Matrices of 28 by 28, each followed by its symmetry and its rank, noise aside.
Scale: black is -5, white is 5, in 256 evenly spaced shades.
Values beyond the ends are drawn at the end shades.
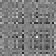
symmetric, rank two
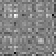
symmetric, rank three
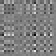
symmetric, rank one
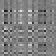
no symmetry, rank one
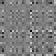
symmetric, rank two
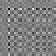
symmetric, rank one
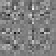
no symmetry, rank three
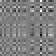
no symmetry, rank one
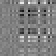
no symmetry, rank one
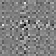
no symmetry, rank three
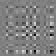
symmetric, rank one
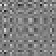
no symmetry, rank two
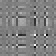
symmetric, rank one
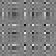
symmetric, rank one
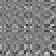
antisymmetric, rank two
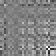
symmetric, rank two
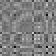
symmetric, rank two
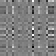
no symmetry, rank one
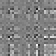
symmetric, rank two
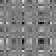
symmetric, rank one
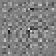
symmetric, rank three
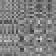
no symmetry, rank three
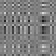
no symmetry, rank one
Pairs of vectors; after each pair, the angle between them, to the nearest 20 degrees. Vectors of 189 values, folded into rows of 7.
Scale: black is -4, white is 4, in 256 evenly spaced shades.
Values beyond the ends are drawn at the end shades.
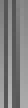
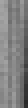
120 degrees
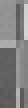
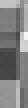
60 degrees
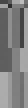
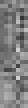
60 degrees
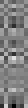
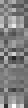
160 degrees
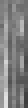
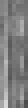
20 degrees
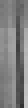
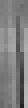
20 degrees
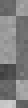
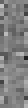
100 degrees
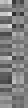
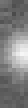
80 degrees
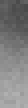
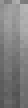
160 degrees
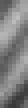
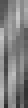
60 degrees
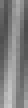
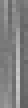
80 degrees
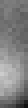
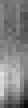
20 degrees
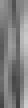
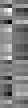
100 degrees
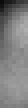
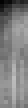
20 degrees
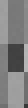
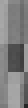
20 degrees
